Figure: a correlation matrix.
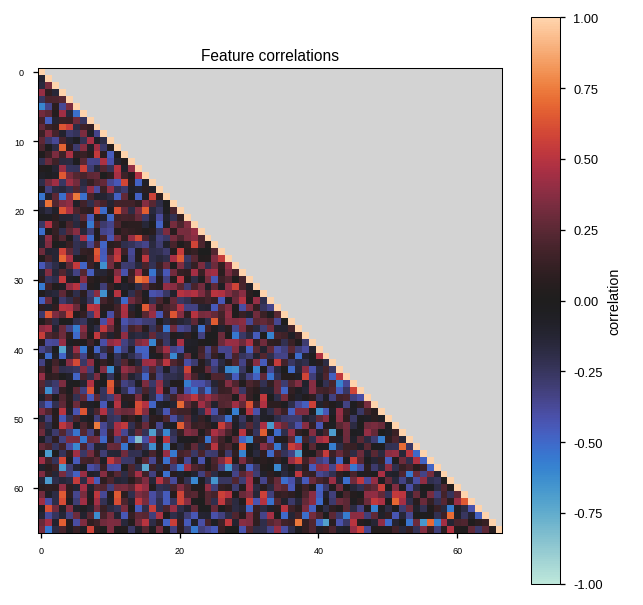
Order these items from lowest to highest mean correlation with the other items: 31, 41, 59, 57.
57, 41, 59, 31
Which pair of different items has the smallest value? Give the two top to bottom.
14, 53
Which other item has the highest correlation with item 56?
65
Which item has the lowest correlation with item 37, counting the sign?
55
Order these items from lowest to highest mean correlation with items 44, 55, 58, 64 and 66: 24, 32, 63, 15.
63, 24, 32, 15
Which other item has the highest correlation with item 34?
15
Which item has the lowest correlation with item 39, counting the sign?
16
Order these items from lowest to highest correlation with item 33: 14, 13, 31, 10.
10, 14, 13, 31
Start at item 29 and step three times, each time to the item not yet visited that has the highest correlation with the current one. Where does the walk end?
32
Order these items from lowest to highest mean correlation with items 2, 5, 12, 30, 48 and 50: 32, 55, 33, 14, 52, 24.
52, 33, 32, 24, 14, 55
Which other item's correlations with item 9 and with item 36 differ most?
25
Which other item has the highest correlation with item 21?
43
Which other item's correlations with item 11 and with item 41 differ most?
3
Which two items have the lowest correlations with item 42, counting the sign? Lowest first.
52, 54
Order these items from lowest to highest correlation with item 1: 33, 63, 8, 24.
8, 33, 24, 63
